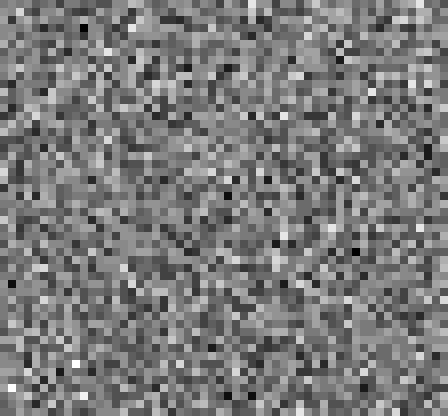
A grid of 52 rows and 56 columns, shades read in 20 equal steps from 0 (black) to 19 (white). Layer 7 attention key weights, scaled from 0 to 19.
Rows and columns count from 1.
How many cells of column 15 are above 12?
5
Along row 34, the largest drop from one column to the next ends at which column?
17
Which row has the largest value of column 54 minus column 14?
38
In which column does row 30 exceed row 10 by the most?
36
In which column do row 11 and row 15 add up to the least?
24
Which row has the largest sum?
26
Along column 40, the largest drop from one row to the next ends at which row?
23
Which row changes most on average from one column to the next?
15
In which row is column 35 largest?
33
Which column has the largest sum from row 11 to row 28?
13
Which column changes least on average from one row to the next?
9
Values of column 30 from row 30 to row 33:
10 9 8 16
